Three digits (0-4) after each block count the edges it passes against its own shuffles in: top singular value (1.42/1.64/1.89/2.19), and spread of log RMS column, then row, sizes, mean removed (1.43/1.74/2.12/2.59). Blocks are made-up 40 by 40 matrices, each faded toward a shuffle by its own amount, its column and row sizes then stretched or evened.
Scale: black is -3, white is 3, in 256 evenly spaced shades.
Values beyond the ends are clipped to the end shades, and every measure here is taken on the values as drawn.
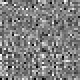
3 1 2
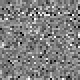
1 0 2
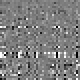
4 3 4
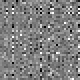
3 4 1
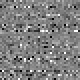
1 1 4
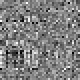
3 2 2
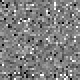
0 0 1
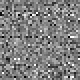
2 1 2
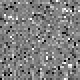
0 0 0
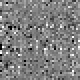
0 2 2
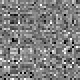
4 2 2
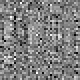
3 2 0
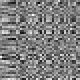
4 0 4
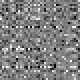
4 1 3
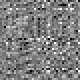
3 2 3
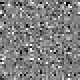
0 3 3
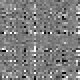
3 3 4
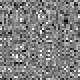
3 2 0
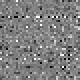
0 1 3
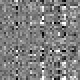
4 4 2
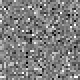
0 1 0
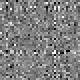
2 2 3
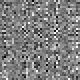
2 4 0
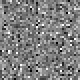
0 1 1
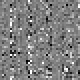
1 4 0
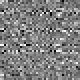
3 0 4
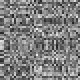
3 0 0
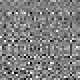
4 1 4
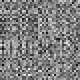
4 0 2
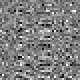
3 2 3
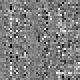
1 4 0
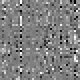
3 4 0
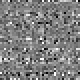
0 1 4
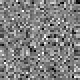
3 0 1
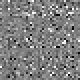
1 2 3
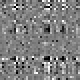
4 2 4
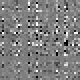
2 4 4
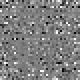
0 2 4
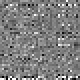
2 1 4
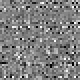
2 1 4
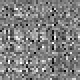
3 1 3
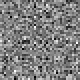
3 1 2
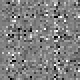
1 3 2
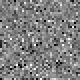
0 0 2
